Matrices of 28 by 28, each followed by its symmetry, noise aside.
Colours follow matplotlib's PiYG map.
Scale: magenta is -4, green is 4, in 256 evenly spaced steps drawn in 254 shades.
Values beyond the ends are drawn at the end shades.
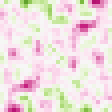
same after a half turn.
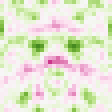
mirrored left to right.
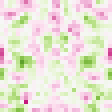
mirrored left to right.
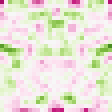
mirrored left to right.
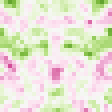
mirrored left to right.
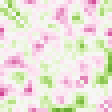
symmetric.
